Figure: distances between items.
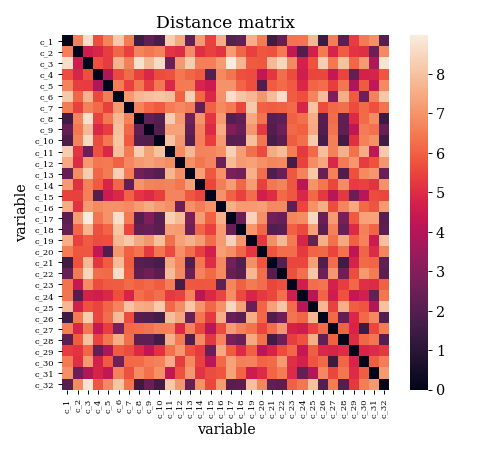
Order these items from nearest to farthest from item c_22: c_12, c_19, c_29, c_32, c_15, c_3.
c_32, c_29, c_15, c_12, c_19, c_3
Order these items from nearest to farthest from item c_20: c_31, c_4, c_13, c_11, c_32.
c_4, c_31, c_11, c_13, c_32
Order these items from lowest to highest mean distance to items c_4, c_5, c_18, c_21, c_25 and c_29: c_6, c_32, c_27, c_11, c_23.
c_32, c_27, c_23, c_11, c_6
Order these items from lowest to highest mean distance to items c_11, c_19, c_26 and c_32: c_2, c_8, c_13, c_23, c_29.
c_8, c_13, c_29, c_2, c_23
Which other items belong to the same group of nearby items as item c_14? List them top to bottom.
c_7
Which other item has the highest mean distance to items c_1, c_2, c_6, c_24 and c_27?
c_11
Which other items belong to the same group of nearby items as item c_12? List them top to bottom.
c_16, c_23
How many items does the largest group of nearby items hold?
12
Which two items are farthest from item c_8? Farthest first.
c_3, c_11
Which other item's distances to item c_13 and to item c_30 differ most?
c_6
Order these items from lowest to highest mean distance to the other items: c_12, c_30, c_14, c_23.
c_23, c_30, c_14, c_12
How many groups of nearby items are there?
9
